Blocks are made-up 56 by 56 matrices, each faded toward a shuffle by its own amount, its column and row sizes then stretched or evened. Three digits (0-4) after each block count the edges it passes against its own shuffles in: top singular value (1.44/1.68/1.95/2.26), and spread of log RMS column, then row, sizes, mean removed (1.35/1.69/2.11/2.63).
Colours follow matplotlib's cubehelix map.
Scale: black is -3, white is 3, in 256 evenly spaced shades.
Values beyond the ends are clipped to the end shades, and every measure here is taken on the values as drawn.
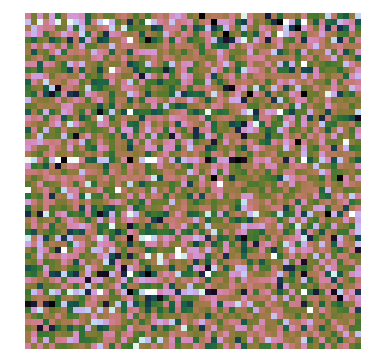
3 1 3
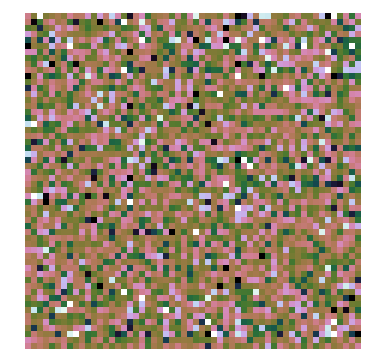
0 1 2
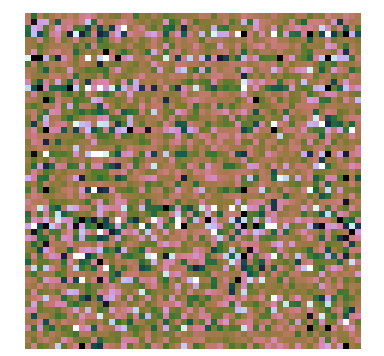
2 2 4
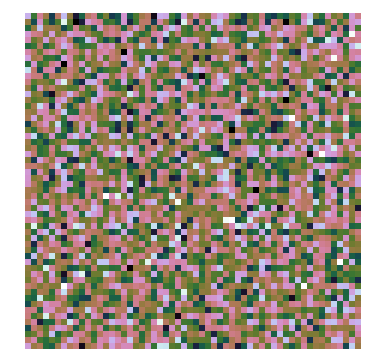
3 1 0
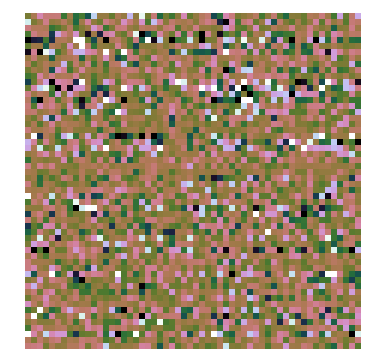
0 1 4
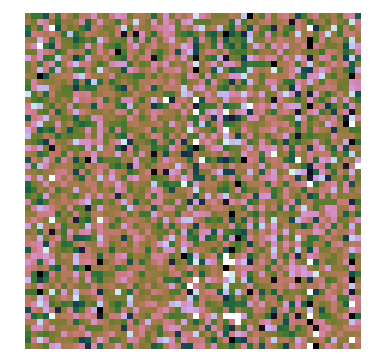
3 4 0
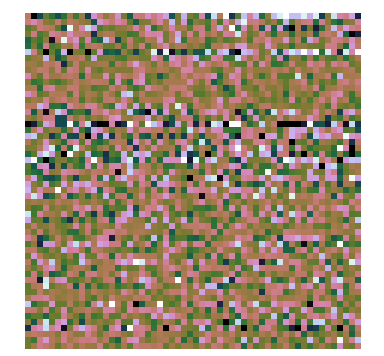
2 0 4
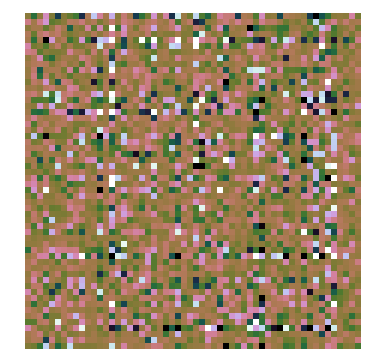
2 4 3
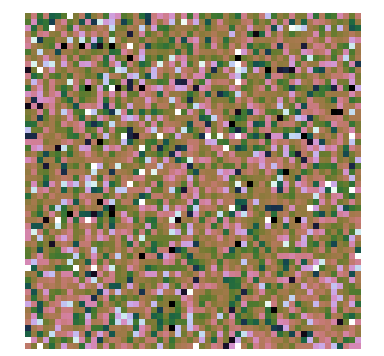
0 1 1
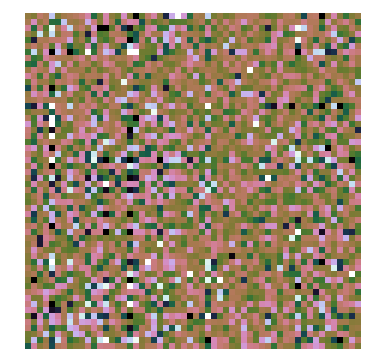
4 3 2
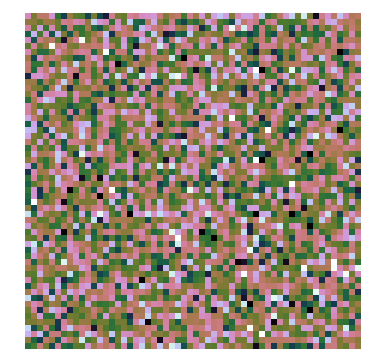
0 0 0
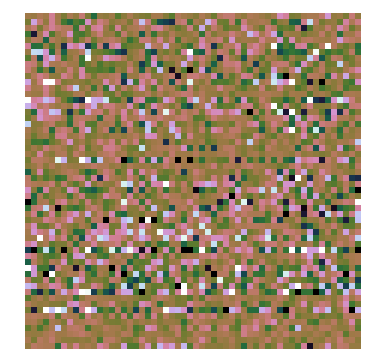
0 0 4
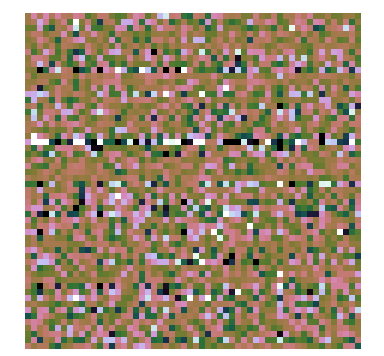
3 2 4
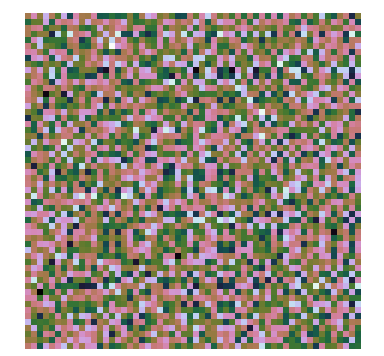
4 0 2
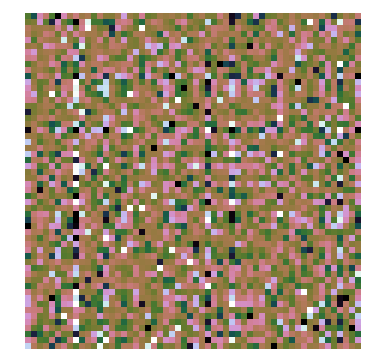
4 3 1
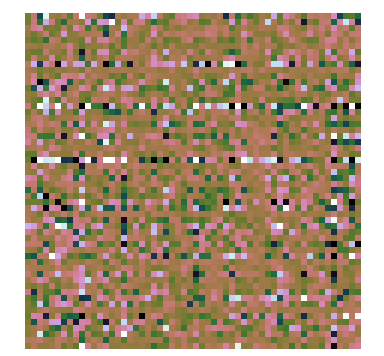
1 3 4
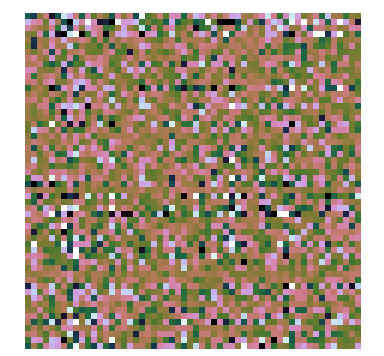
0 3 4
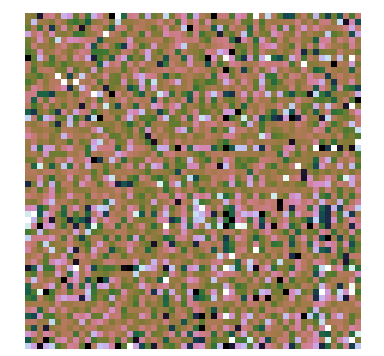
3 0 3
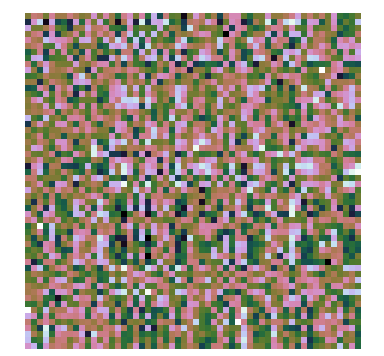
4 2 3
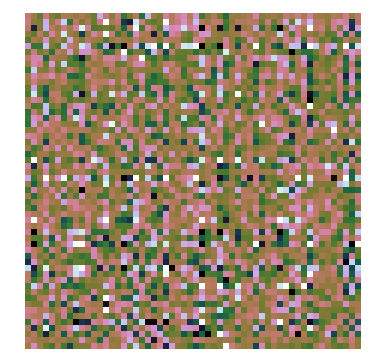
4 4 3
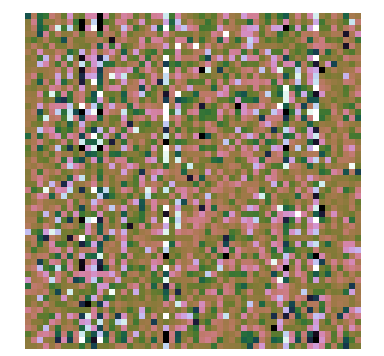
4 4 1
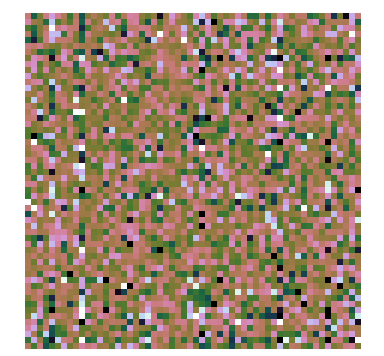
2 3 1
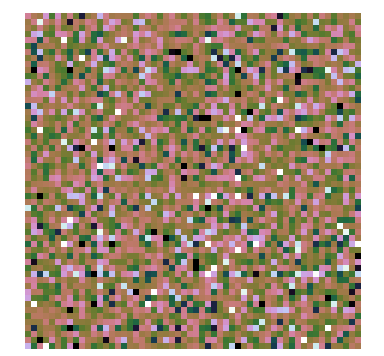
1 1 3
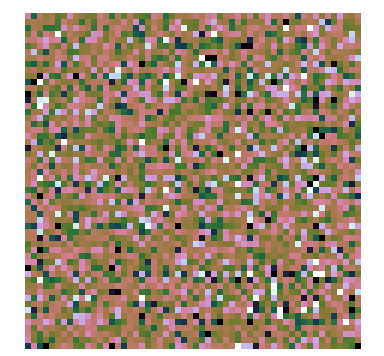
2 3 2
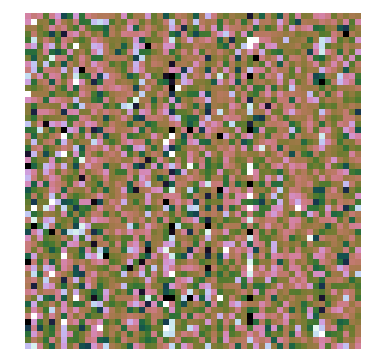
2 4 0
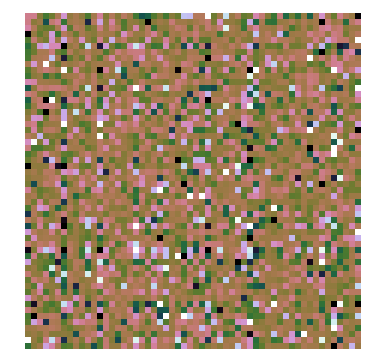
2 3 1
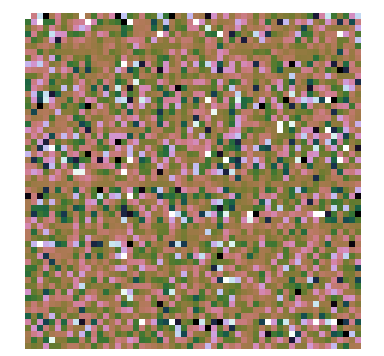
0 2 4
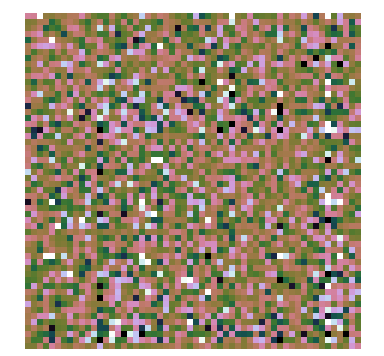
2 3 2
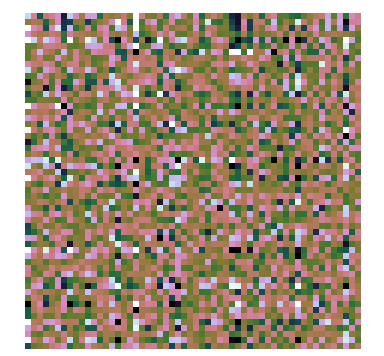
3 4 3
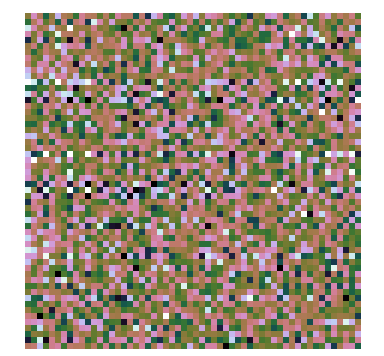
3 1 3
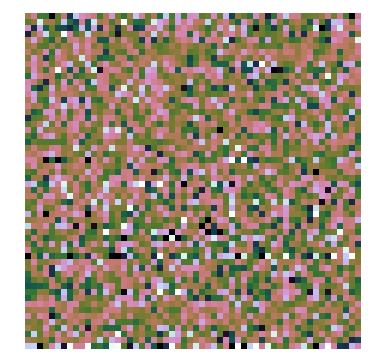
2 0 3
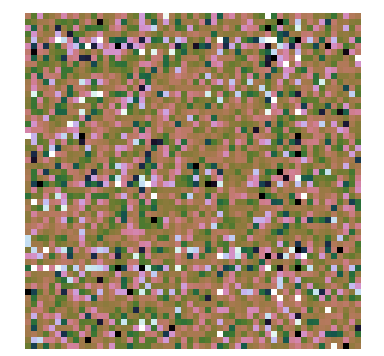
2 2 3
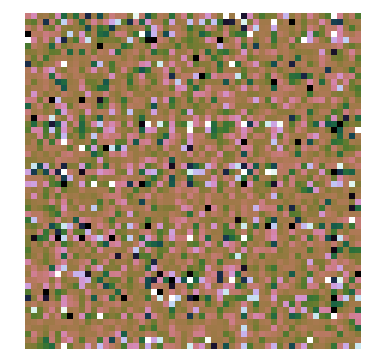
2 2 3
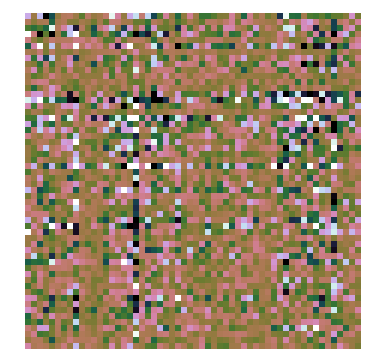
0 4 4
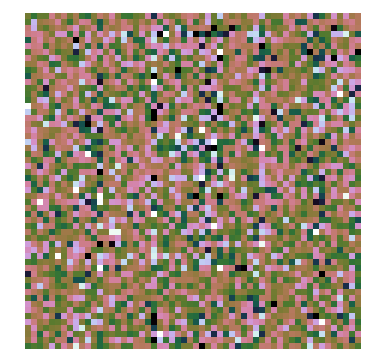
0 3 1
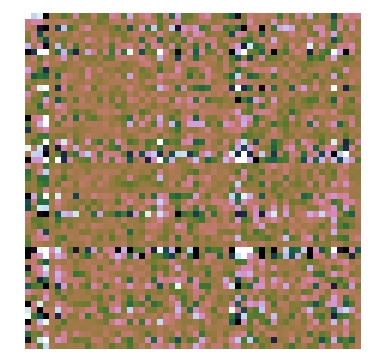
3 4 4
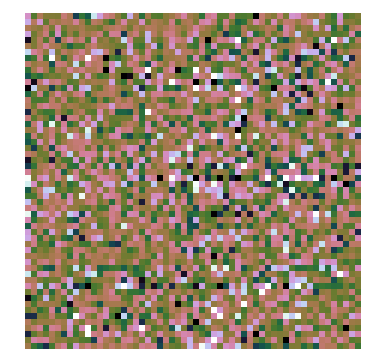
1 2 2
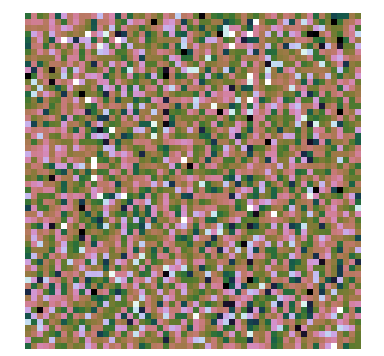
1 2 0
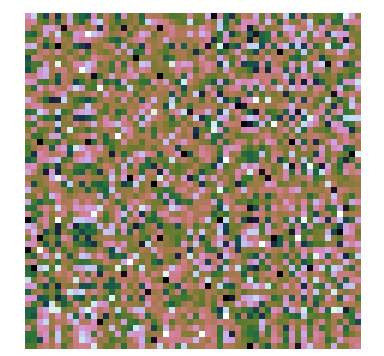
4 1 1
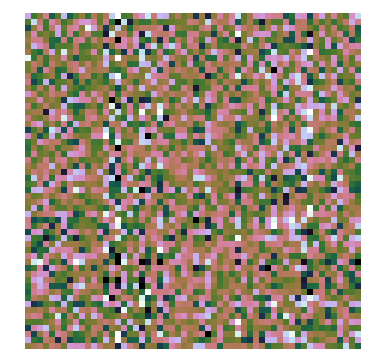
3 4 1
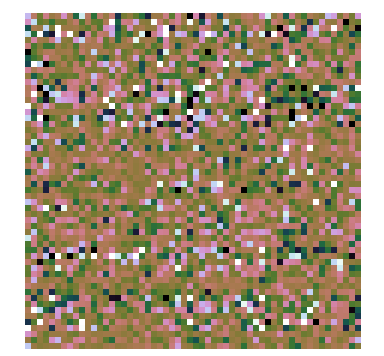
1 2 4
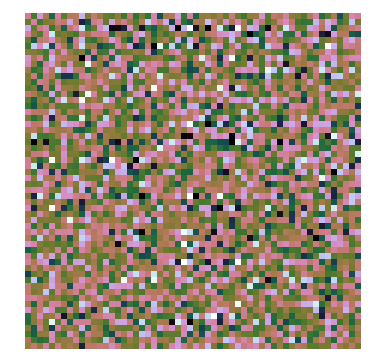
1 2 2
